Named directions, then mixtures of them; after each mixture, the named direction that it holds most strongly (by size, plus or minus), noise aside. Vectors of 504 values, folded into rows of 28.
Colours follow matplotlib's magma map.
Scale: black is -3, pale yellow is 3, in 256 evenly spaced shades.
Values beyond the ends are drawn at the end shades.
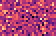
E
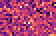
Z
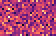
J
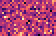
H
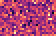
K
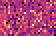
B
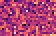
K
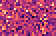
E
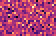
J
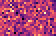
H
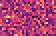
E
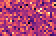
Z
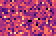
H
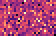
B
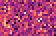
B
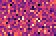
B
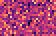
K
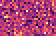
H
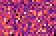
B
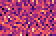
J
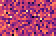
E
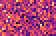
E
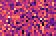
E
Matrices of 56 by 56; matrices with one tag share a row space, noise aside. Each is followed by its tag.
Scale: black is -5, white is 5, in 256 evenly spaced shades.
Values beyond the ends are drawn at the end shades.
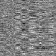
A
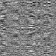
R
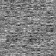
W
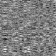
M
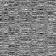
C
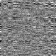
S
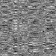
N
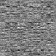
W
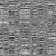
C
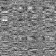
N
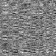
M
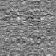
W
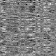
R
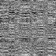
C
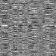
N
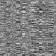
A
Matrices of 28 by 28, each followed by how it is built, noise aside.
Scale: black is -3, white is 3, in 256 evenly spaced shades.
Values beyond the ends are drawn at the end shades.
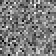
noise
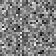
repeating rows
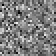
repeating rows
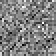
Hankel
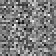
repeating rows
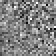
upper triangular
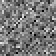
Hankel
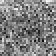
smooth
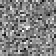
noise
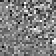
upper triangular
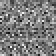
repeating columns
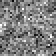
smooth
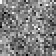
smooth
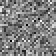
Hankel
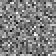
noise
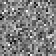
noise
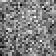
smooth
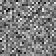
Hankel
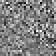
upper triangular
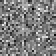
repeating rows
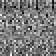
repeating columns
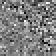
upper triangular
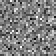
noise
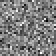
noise
